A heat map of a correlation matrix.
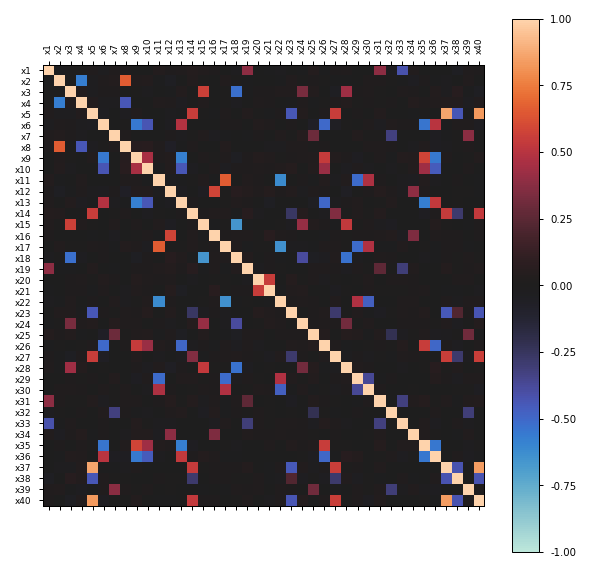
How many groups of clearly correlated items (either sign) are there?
9
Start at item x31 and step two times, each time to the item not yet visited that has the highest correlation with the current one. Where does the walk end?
x19
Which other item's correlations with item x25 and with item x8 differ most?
x2
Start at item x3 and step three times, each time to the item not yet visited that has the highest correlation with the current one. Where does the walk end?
x24
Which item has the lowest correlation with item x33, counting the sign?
x1
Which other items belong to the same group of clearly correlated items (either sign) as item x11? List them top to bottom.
x17, x22, x29, x30
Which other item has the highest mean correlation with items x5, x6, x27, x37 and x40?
x14
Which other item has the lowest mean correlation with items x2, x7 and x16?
x4
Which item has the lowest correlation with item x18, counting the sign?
x15
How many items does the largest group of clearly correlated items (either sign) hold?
7
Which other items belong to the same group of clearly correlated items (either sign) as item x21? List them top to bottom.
x20
